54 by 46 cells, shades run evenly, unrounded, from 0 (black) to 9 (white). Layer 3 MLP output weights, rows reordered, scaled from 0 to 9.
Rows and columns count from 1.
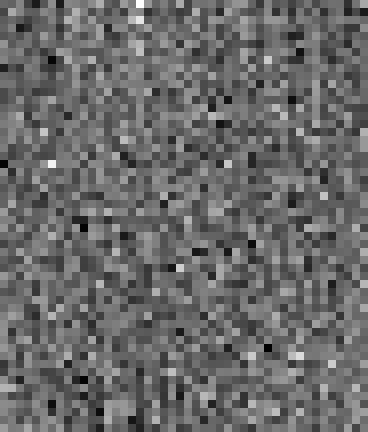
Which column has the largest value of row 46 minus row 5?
42
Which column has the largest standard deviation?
18
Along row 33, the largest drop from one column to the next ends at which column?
39
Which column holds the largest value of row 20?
15
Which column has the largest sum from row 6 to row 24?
40
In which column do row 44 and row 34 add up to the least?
34
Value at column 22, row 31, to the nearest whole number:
4
